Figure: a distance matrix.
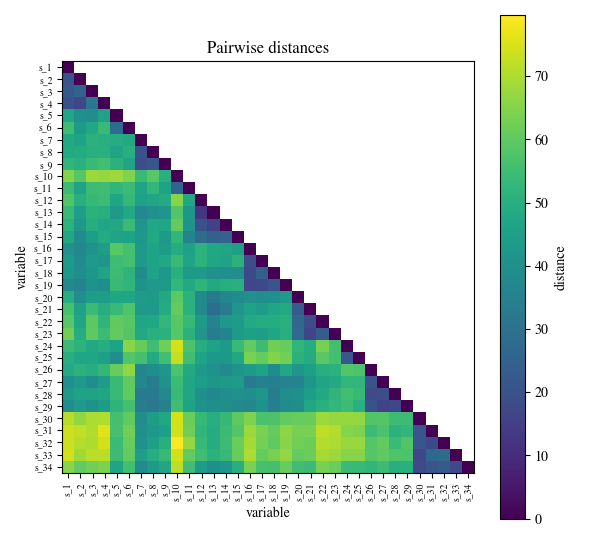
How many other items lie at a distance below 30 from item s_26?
3
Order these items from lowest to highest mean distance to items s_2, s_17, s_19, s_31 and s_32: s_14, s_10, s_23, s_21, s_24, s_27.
s_27, s_14, s_21, s_23, s_24, s_10
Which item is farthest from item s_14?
s_10
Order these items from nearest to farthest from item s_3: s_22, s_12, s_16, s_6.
s_16, s_6, s_12, s_22
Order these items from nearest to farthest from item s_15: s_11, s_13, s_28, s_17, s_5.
s_13, s_11, s_28, s_5, s_17
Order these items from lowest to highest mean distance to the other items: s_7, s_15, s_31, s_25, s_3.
s_7, s_15, s_3, s_25, s_31
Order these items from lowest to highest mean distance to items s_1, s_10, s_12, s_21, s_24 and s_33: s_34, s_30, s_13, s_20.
s_13, s_20, s_34, s_30
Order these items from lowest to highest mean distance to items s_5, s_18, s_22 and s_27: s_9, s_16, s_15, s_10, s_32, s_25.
s_16, s_15, s_9, s_25, s_10, s_32
